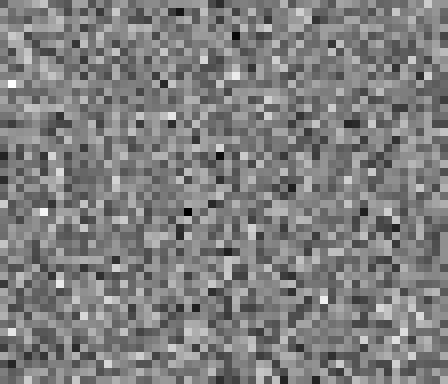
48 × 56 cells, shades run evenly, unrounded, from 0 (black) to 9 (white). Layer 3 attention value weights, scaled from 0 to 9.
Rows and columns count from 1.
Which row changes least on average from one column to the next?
12
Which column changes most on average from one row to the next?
11
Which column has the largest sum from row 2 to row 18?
15
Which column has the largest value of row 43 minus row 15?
50
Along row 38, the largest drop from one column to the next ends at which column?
42
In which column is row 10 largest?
30
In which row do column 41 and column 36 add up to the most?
38
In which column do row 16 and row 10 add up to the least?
37
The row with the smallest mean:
16
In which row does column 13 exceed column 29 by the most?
40
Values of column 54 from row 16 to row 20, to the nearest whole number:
6 6 6 4 5
